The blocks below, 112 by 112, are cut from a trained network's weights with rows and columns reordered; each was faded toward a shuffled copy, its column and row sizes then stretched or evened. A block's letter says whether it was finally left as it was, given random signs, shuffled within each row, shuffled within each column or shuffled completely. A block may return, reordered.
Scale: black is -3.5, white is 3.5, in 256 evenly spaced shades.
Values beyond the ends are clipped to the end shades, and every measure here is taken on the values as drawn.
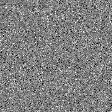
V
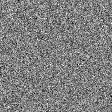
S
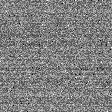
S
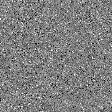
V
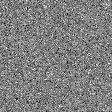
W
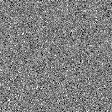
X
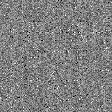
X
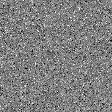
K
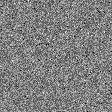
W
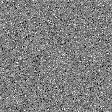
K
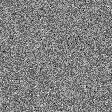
W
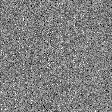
K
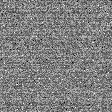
S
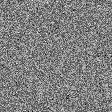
W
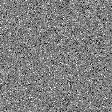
K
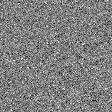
S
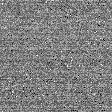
X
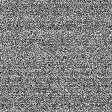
S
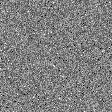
K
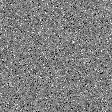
W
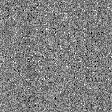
X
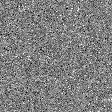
W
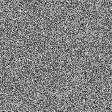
V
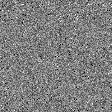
V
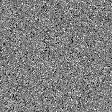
K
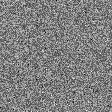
K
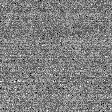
X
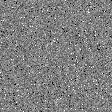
S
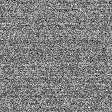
S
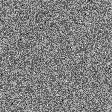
W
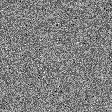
W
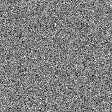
V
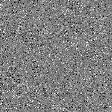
X
